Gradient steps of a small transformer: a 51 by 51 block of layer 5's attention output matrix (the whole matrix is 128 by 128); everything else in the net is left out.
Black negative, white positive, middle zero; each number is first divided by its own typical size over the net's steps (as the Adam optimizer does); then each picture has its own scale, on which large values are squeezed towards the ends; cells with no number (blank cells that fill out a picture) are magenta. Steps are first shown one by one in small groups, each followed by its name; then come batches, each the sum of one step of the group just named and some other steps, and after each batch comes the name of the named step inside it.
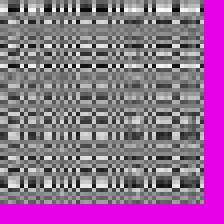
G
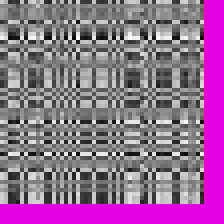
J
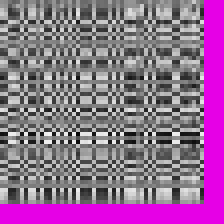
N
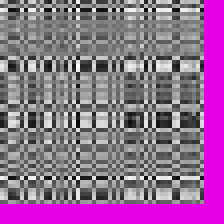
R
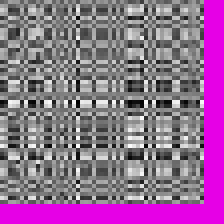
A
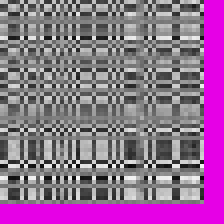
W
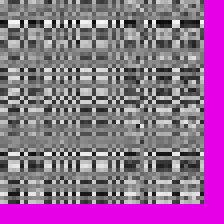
J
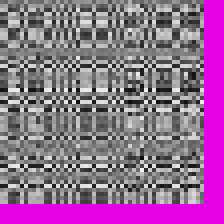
A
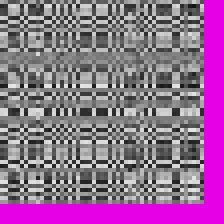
W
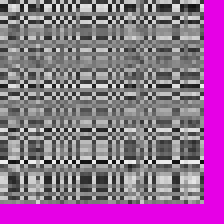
W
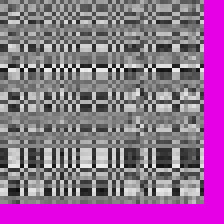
G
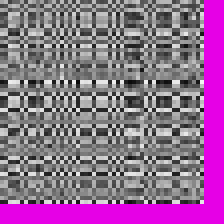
A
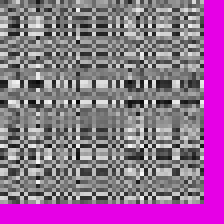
A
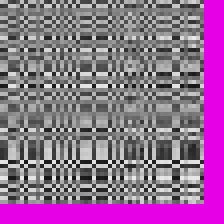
W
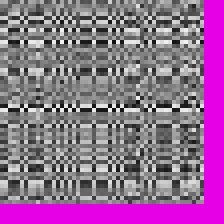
N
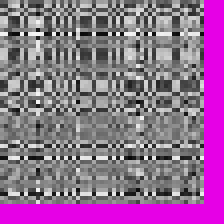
A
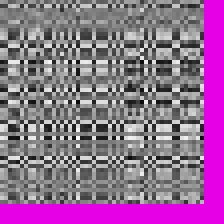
A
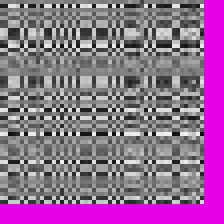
J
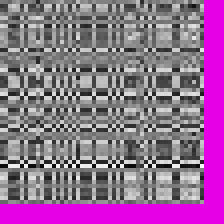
W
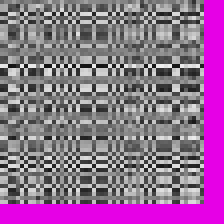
G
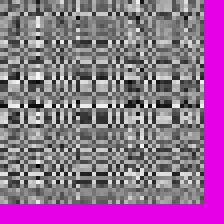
A
